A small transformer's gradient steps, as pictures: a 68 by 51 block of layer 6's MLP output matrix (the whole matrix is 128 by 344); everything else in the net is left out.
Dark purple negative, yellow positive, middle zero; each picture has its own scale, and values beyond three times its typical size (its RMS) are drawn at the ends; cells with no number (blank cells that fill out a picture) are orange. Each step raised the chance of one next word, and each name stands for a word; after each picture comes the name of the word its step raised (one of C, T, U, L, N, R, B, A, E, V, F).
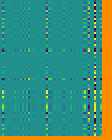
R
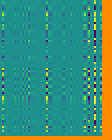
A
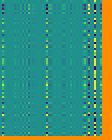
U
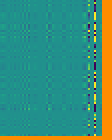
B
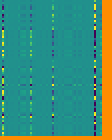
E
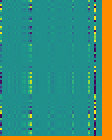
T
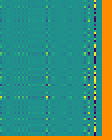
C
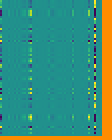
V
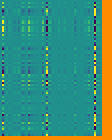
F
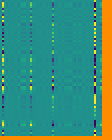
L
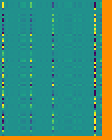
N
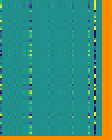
E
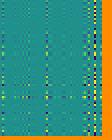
C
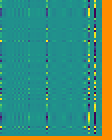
V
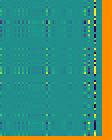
F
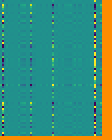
U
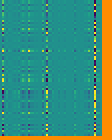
R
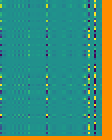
E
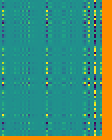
F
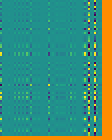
C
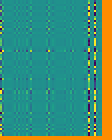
R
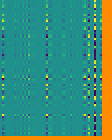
E
